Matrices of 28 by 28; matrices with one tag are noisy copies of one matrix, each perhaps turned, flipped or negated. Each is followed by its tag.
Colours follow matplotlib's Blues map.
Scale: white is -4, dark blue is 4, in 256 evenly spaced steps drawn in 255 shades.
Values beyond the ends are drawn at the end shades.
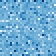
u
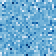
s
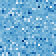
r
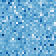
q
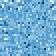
s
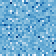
u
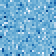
s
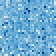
s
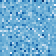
u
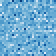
u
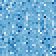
r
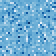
r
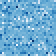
r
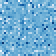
s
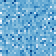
u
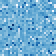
s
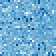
r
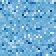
r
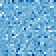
u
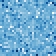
s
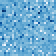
q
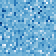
q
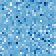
q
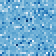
r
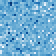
q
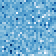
q
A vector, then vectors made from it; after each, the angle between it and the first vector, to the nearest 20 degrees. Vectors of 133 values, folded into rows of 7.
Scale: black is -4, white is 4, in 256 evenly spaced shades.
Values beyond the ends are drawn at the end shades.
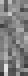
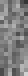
100 degrees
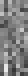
20 degrees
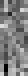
160 degrees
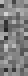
80 degrees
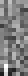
40 degrees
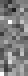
120 degrees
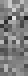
80 degrees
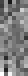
140 degrees
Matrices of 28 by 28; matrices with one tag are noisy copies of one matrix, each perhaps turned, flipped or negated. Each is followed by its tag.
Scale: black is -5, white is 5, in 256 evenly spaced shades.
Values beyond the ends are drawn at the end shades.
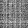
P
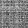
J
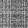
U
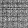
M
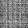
P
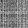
U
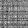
M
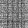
P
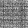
P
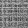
M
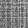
M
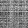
J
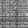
J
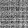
M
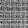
M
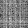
P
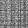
M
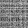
M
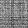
U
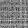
M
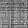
U
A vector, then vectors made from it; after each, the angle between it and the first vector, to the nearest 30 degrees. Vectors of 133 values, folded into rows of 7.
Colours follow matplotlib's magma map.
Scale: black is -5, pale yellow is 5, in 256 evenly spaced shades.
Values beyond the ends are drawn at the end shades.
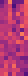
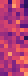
150 degrees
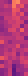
120 degrees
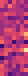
90 degrees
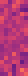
120 degrees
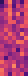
30 degrees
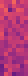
90 degrees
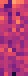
120 degrees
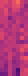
120 degrees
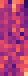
150 degrees
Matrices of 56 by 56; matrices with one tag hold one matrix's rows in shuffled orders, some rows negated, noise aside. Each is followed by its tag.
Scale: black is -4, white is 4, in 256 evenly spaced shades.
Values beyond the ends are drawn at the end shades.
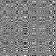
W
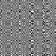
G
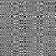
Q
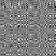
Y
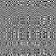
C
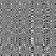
G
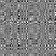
Y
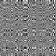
W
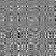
Y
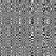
G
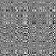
W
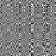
G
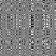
G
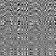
Y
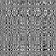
C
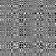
Q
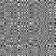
Y
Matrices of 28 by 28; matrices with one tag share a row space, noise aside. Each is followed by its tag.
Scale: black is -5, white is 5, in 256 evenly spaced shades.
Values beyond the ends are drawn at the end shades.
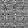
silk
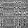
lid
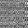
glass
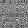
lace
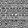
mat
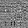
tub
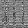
silk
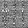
silk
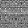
mat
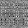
glass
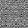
mat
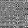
glass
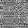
lid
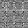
silk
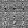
silk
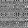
glass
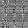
silk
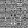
tub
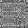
lid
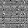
lace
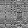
tub
